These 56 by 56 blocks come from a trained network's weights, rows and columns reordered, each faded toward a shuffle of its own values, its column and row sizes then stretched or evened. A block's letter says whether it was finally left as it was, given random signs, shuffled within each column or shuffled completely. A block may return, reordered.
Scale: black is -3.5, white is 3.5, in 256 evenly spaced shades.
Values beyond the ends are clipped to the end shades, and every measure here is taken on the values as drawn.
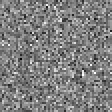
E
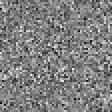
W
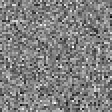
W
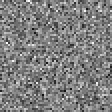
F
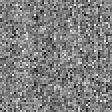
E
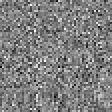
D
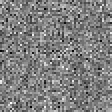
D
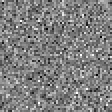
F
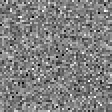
F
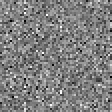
E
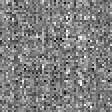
D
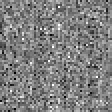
E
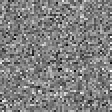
W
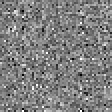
W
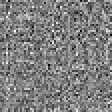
D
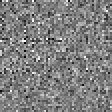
D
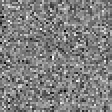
E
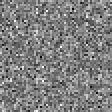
E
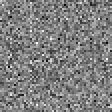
W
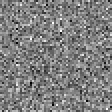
E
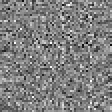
D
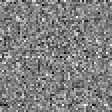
W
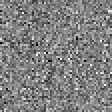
W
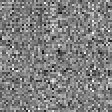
D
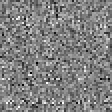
W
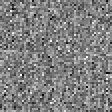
E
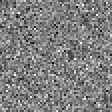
F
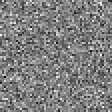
E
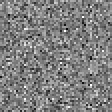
E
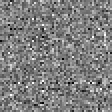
W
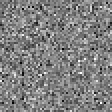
W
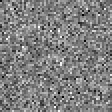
F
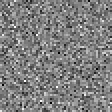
F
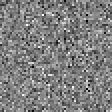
E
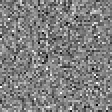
E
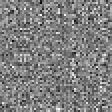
D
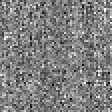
D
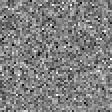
F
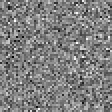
E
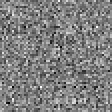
D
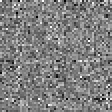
W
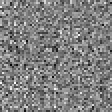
D
